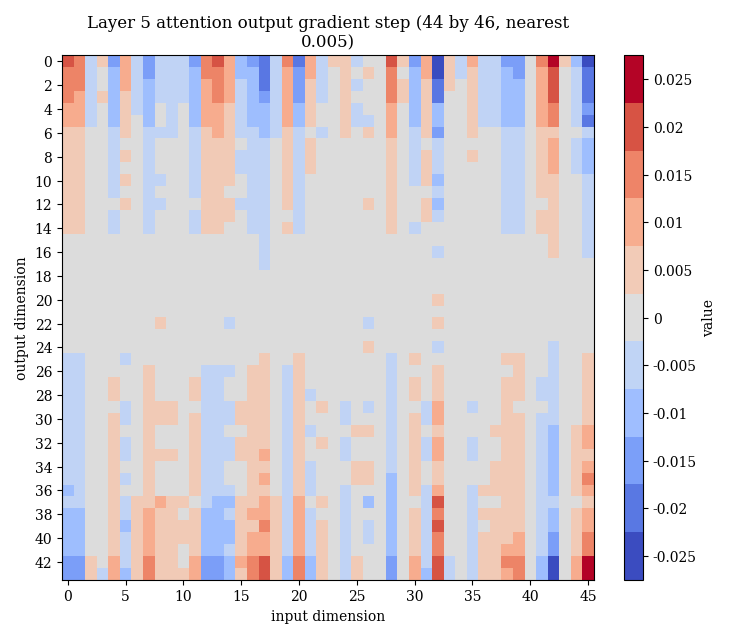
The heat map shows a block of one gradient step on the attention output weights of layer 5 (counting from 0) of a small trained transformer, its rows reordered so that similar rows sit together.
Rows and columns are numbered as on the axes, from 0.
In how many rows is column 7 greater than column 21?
18
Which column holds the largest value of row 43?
45
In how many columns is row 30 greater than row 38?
8
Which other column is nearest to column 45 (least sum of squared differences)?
17
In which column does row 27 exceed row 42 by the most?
42
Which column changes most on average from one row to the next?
32
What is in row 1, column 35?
0.005
